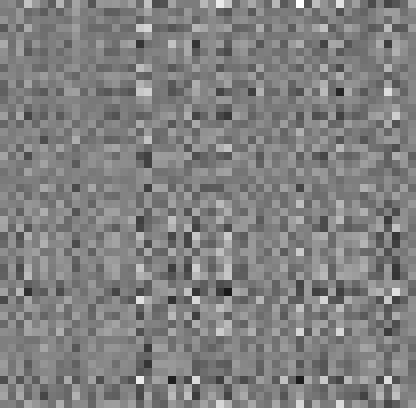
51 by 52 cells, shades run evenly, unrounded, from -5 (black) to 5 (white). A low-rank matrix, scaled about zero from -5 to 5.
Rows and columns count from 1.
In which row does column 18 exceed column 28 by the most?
48
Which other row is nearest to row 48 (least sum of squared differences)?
38
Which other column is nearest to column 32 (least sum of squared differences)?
14
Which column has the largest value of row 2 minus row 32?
49
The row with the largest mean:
1
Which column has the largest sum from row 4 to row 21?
19
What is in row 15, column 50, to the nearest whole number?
3
